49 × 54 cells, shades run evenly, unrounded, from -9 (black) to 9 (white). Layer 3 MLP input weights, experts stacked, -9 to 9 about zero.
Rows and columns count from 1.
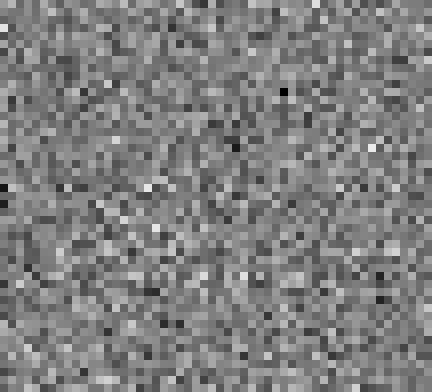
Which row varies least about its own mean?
9
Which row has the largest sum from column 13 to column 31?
35
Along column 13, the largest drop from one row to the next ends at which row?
27
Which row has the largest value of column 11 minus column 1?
26
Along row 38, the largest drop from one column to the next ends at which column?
48
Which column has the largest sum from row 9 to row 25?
37
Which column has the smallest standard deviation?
51
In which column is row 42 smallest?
14
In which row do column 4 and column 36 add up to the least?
12
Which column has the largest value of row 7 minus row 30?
4
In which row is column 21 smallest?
41
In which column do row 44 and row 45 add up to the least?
19
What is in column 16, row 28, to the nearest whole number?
6
